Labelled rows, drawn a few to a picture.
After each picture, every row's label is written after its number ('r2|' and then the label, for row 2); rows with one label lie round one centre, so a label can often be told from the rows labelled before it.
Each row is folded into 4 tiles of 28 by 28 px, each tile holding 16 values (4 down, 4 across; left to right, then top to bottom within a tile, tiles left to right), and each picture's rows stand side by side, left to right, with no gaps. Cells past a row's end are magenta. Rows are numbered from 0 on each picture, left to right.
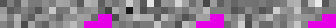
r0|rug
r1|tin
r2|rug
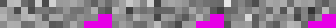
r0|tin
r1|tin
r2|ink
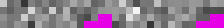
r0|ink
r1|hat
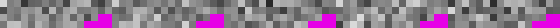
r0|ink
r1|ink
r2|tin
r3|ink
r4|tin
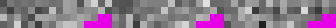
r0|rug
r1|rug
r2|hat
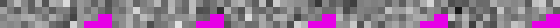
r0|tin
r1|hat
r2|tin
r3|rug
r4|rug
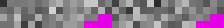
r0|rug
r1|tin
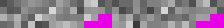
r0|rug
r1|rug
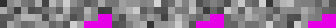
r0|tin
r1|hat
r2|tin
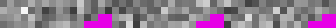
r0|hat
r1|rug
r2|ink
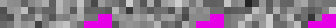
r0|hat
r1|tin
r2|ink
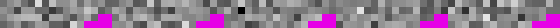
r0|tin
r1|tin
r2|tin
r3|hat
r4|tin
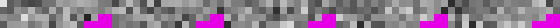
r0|ink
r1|tin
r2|hat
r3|rug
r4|rug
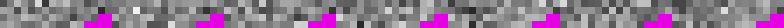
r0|tin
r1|hat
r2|tin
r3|rug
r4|rug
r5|ink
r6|rug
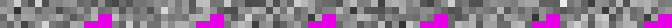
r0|tin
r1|rug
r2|ink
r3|tin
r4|ink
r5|ink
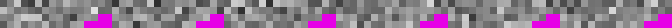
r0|tin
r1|tin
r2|tin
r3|rug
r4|rug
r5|rug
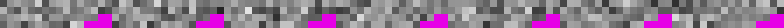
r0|tin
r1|hat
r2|hat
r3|ink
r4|hat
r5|tin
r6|rug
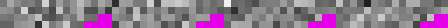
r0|hat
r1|tin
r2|ink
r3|ink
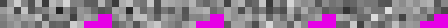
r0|tin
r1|tin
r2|tin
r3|rug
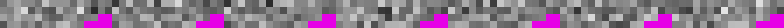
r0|hat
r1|tin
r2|tin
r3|hat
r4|tin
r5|tin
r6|rug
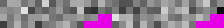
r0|hat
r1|rug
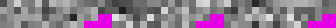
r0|tin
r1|rug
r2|ink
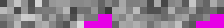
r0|tin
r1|hat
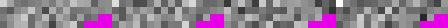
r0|ink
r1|ink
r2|tin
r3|ink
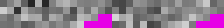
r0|tin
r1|rug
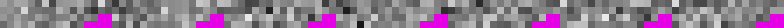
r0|hat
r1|rug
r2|ink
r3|rug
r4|ink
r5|ink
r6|ink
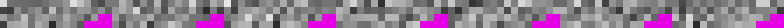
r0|ink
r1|hat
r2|ink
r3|tin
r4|ink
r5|tin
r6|rug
